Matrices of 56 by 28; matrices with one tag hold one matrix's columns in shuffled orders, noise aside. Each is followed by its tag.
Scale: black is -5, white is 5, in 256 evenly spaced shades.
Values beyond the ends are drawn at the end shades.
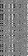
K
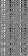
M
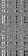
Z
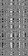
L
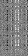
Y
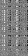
Y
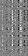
Y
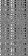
M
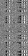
Z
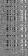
Y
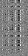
Y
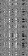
L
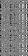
K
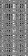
K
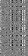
Y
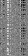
M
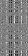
Z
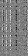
Y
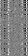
M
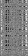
Y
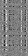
Y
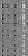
K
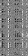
L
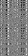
M
